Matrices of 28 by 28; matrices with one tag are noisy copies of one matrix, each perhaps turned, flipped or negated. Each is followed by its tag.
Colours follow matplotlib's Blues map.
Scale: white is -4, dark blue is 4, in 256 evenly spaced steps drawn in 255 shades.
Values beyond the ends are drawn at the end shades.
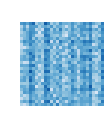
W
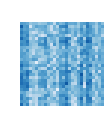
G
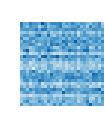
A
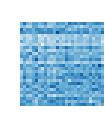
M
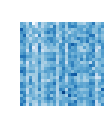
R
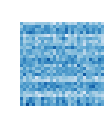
W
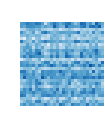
R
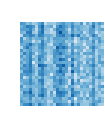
A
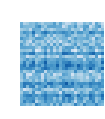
A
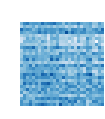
M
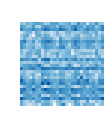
R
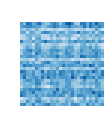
R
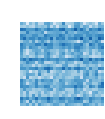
R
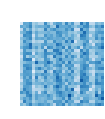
W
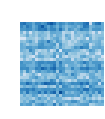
G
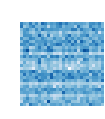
A
